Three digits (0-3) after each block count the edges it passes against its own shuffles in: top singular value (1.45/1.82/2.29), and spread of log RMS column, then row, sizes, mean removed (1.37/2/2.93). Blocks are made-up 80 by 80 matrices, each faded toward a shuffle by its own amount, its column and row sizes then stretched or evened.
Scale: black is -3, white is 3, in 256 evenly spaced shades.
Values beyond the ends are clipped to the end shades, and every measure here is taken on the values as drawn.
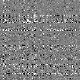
2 2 3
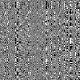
3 3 0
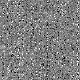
1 2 0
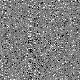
2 1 0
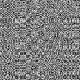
3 0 1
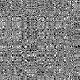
3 1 1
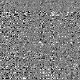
1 2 3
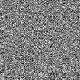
2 1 0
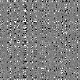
3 3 2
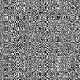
3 3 1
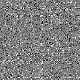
2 1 2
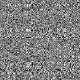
2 2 2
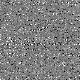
0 0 2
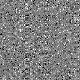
2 1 0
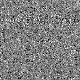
1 0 1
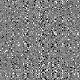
3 2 1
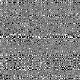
3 1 3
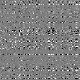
3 2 3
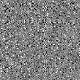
2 1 1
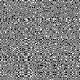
3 1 2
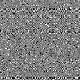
3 0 2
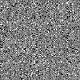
2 1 1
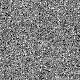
0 0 0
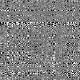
2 2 3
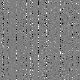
1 3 1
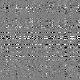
3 2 3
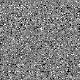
0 1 2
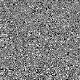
0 1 2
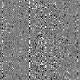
3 3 0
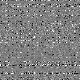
1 1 3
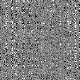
2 3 1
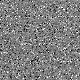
0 0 1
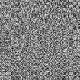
3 1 0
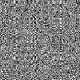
3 2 0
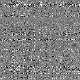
0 2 3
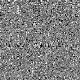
1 1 1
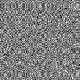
3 0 0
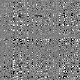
2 3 3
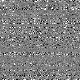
0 1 3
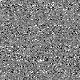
1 0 2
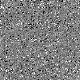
0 1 2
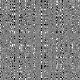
3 3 2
